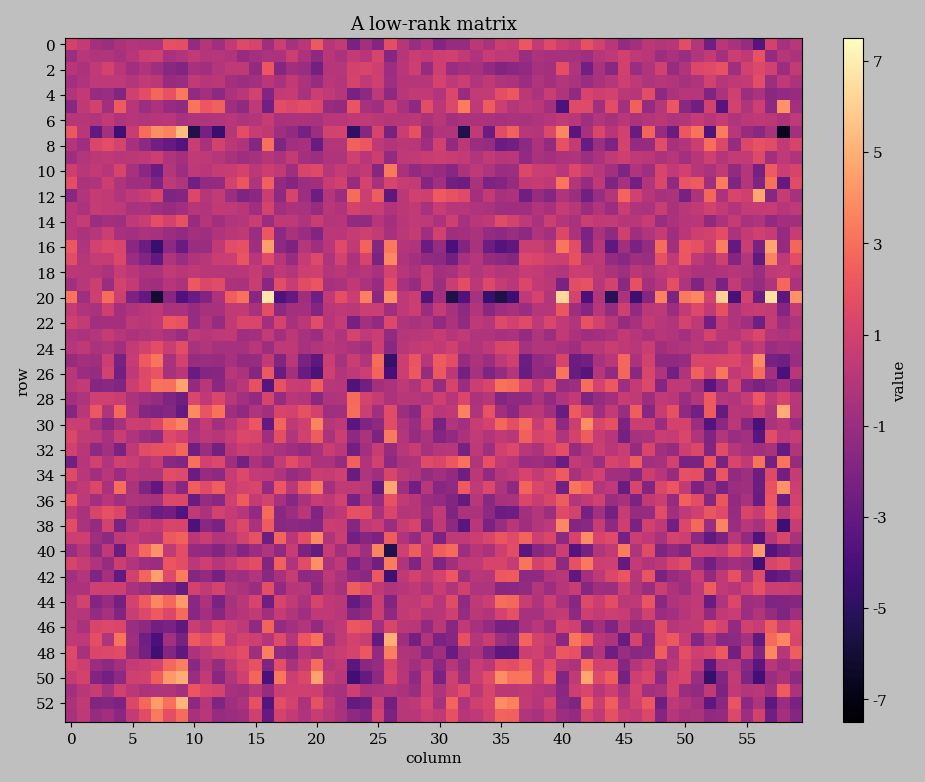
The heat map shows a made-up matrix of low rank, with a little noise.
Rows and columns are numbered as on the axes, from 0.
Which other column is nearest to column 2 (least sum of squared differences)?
12
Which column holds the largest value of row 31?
26
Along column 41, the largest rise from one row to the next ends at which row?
41
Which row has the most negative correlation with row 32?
29
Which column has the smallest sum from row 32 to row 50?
56
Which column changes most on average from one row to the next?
9
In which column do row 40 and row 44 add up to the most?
7
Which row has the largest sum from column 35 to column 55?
50
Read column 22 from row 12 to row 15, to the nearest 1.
-1 0 0 0
